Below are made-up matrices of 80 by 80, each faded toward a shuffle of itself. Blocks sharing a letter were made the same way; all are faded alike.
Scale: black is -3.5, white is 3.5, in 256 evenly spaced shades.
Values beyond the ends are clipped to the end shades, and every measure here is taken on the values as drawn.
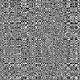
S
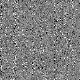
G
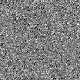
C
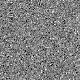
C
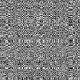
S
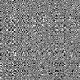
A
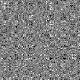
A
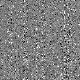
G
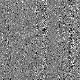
G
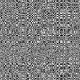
S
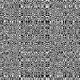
S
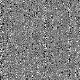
G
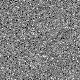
C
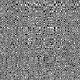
A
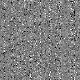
G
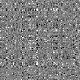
A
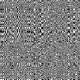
S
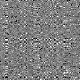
A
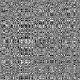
S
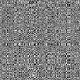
S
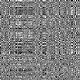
S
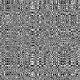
S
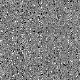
G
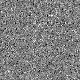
C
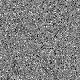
C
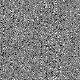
G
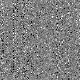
G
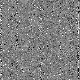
G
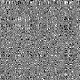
A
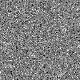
C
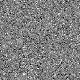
C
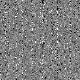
G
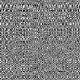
S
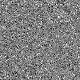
C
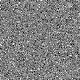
C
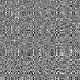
S
